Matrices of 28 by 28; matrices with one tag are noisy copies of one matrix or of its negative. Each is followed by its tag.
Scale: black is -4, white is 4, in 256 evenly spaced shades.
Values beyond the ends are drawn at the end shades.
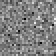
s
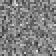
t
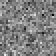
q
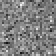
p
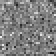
t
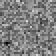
p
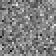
t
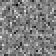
t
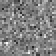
p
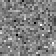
s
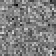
t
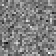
p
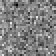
t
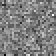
q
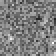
s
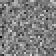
t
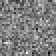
p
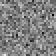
q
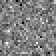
p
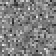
t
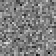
p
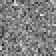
t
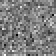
q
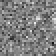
s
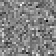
p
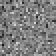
t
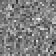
s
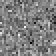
s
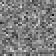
q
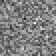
s
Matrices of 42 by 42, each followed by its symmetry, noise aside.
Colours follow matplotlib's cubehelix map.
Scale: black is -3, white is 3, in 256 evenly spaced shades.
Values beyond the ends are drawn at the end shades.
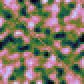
same after a half turn.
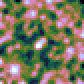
symmetric across the other diagonal.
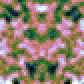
mirrored left to right.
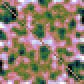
same after a half turn.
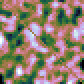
no symmetry.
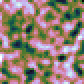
no symmetry.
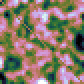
no symmetry.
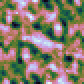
same after a half turn.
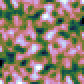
same after a half turn.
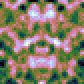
mirrored left to right.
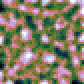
symmetric across the other diagonal.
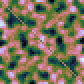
same after a half turn.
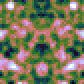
mirrored left to right.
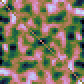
same after a half turn.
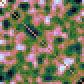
symmetric.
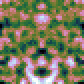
mirrored left to right.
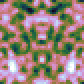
mirrored left to right.
